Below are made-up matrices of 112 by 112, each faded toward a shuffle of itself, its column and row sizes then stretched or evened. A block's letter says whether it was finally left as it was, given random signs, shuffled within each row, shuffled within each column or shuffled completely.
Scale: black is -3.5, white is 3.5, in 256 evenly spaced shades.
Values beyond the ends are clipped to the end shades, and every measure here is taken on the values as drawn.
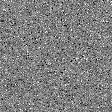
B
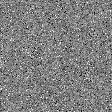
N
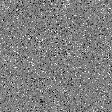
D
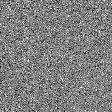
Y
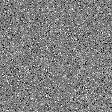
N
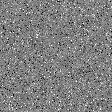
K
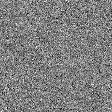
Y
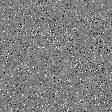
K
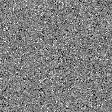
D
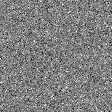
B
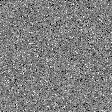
B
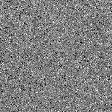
D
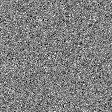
B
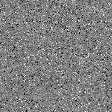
D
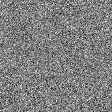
B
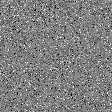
B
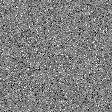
B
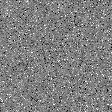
N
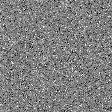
N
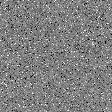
K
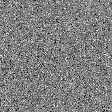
N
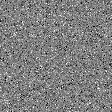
B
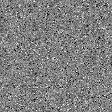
D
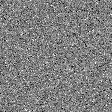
K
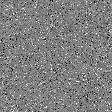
N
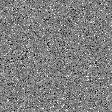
D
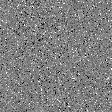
N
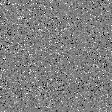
Y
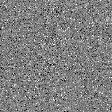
D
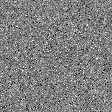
K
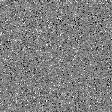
D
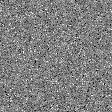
K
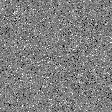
K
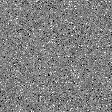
Y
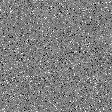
B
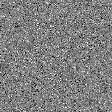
D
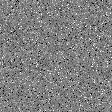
K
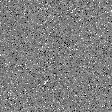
N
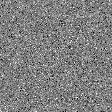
B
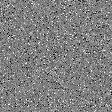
Y
